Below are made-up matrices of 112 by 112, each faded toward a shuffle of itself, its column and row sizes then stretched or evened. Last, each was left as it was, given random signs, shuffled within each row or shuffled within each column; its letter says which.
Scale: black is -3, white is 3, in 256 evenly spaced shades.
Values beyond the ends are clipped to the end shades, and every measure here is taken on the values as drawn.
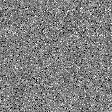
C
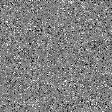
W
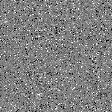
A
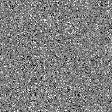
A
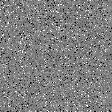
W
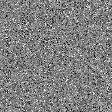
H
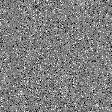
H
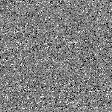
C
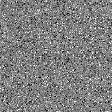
A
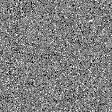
H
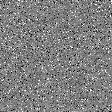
C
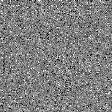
A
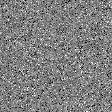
H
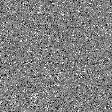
W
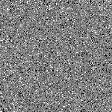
A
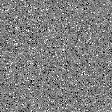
A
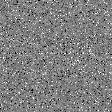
C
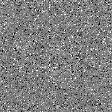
A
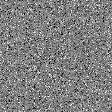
H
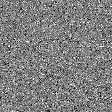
C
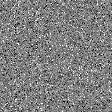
H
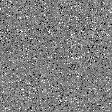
W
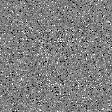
A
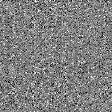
A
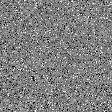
C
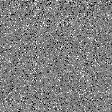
A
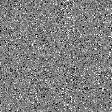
A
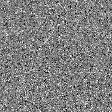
H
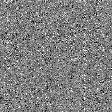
A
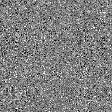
A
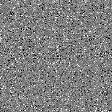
A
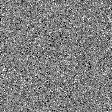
H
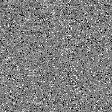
A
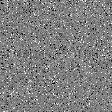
A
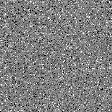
A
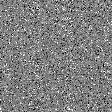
H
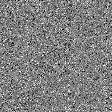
H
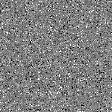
W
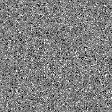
A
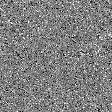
C
